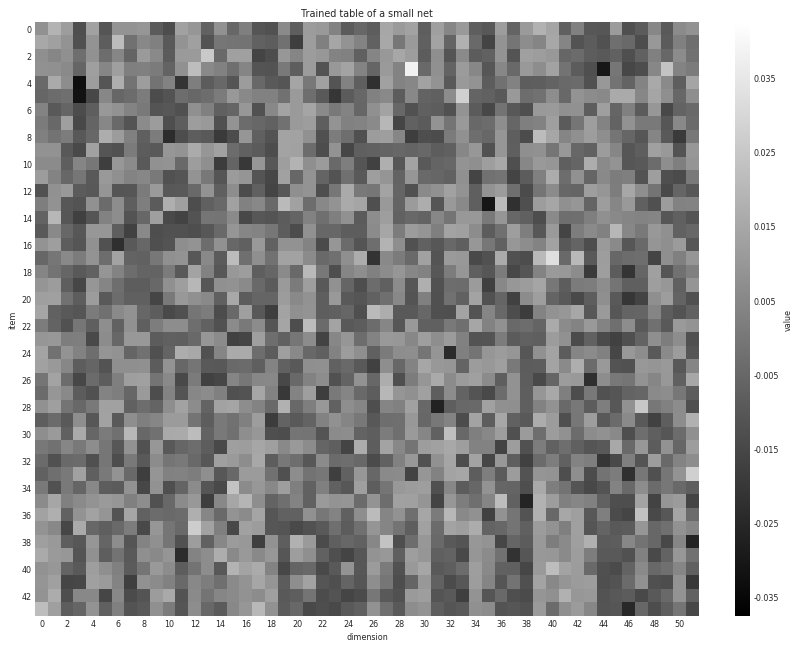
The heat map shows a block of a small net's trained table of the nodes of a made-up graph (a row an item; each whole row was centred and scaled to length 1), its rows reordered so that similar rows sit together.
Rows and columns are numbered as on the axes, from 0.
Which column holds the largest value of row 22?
21
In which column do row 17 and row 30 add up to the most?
40
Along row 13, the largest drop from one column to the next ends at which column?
37
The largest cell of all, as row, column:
3, 29
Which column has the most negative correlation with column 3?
48
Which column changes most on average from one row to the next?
15
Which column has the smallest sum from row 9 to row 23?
18
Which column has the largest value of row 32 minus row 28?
31
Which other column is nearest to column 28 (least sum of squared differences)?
2
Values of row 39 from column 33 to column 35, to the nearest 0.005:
-0.015 0.01 0.005
